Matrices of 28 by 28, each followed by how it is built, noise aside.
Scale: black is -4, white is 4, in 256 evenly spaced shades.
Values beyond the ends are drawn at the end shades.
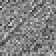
Hankel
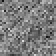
Hankel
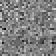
low rank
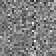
uneven columns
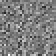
low rank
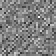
Hankel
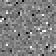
sparse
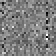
uneven columns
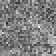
smooth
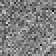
Hankel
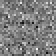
low rank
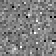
sparse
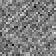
Hankel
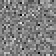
low rank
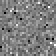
sparse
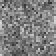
smooth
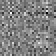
low rank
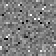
sparse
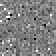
sparse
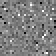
sparse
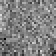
smooth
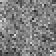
smooth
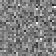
low rank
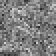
smooth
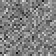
Hankel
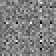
low rank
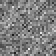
Hankel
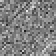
Hankel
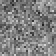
smooth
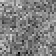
smooth
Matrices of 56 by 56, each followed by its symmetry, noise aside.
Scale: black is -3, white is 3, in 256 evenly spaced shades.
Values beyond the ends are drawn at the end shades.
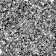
symmetric.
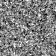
antisymmetric.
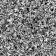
symmetric across the other diagonal.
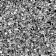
no symmetry.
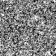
no symmetry.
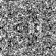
mirrored top to bottom.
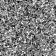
no symmetry.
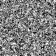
antisymmetric.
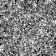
symmetric.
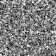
symmetric across the other diagonal.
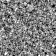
antisymmetric.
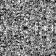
mirrored top to bottom.
